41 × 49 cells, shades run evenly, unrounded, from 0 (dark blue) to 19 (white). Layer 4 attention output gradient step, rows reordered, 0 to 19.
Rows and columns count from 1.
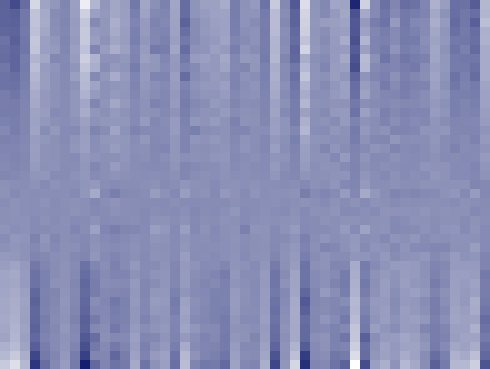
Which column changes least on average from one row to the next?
7
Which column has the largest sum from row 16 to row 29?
37
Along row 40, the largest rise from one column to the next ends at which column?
36
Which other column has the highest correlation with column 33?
40
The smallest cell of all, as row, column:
41, 9
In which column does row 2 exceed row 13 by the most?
31
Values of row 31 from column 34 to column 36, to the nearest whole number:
9 8 12
